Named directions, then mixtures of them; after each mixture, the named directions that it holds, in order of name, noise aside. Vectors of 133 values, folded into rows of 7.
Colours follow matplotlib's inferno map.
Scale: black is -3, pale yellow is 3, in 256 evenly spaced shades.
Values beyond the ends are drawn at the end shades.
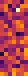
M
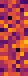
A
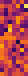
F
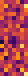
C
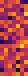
A, C.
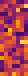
A, F, M.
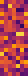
A, M.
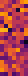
A, F, M.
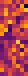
F.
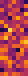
A, F.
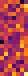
A, C, M.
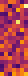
C, F, M.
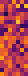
F.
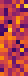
F.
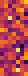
A, M.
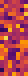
A, C, F.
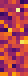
A, F, M.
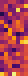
A, F, M.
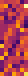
C, F, M.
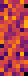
C, F, M.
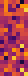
C, F, M.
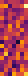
C, F, M.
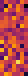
C.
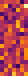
C, F, M.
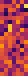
F.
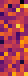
A, C, M.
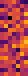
A.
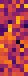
F.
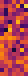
F.
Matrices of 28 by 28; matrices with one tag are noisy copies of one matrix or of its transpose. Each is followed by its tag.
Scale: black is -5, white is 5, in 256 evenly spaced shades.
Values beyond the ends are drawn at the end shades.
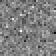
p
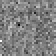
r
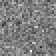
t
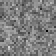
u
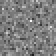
p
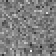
t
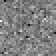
p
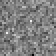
p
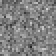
u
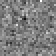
r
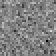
t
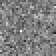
p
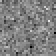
u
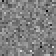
t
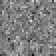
p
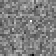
p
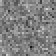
u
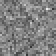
u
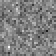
u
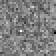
p
